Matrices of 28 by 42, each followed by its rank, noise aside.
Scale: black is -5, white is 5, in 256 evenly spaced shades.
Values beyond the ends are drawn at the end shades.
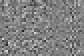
four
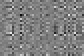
two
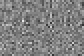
four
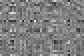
three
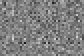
four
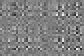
two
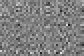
five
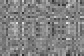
three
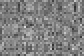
five
